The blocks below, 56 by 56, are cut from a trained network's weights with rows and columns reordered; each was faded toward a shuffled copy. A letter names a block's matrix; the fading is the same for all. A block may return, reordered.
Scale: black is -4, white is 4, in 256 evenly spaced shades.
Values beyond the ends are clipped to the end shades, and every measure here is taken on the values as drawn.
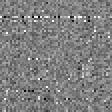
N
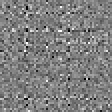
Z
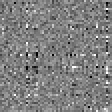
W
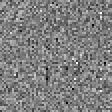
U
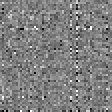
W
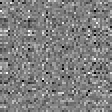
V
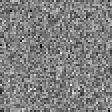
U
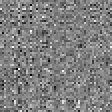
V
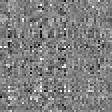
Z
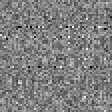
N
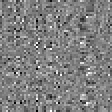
V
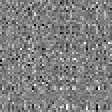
V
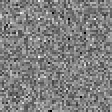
U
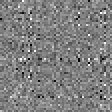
W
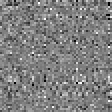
V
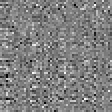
V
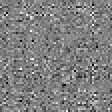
V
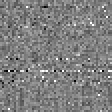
N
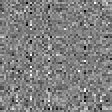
Z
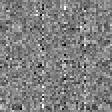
Z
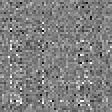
W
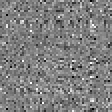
V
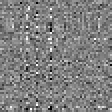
Z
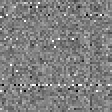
N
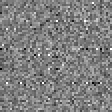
N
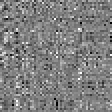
V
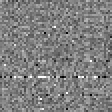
N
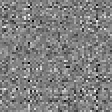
V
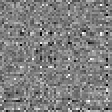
Z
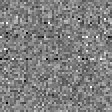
N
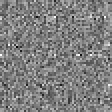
U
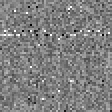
N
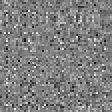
V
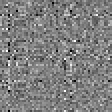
Z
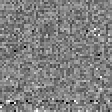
N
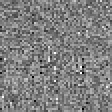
U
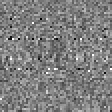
N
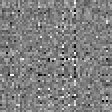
W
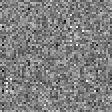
U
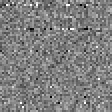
N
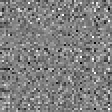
V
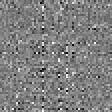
W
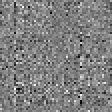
V
